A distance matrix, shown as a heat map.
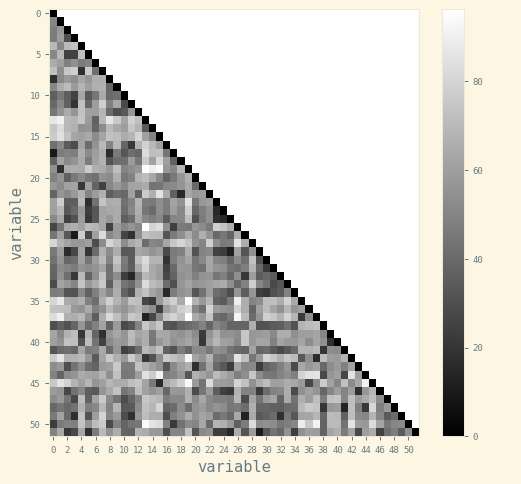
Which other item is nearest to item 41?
48
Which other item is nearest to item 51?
29
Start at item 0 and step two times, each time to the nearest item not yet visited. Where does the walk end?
8
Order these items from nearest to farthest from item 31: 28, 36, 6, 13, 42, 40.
40, 6, 36, 28, 42, 13
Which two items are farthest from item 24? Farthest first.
19, 26
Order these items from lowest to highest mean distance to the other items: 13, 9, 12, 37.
12, 9, 37, 13
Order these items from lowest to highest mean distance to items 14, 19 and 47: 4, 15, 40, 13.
40, 4, 13, 15
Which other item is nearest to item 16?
34
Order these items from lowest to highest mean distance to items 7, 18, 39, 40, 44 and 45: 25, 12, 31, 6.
6, 31, 25, 12
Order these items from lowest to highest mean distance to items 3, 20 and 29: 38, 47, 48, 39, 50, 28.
38, 47, 48, 50, 28, 39
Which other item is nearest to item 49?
27
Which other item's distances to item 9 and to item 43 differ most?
46
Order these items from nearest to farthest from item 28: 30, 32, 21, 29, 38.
21, 29, 32, 38, 30
